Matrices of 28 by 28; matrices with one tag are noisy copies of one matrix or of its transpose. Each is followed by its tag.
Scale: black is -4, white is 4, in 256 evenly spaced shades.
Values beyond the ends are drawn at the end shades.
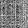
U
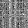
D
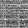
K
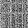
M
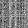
D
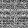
D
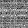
D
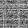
K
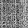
U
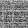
M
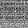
U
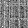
K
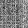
U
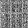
M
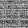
K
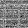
K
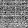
U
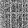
M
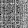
U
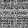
D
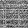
K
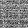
K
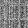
K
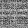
D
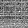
U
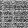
M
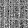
K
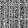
K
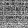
U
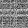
D
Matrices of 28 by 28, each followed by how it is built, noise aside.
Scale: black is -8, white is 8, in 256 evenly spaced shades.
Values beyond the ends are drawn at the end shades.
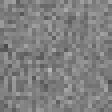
blocks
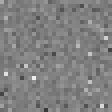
sparse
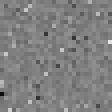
sparse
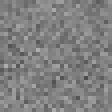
noise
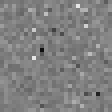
sparse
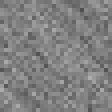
Toeplitz
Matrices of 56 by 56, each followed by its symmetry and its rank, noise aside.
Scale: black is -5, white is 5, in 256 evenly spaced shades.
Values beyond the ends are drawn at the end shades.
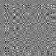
no symmetry, rank four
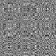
antisymmetric, rank four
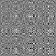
no symmetry, rank four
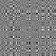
antisymmetric, rank two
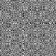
antisymmetric, rank four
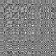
symmetric, rank four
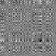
symmetric, rank three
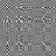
symmetric, rank three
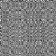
no symmetry, rank four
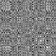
symmetric, rank four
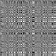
no symmetry, rank two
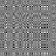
no symmetry, rank two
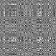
symmetric, rank four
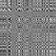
no symmetry, rank two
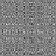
antisymmetric, rank four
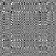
no symmetry, rank three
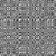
symmetric, rank three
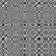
symmetric, rank two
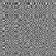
no symmetry, rank four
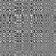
no symmetry, rank two
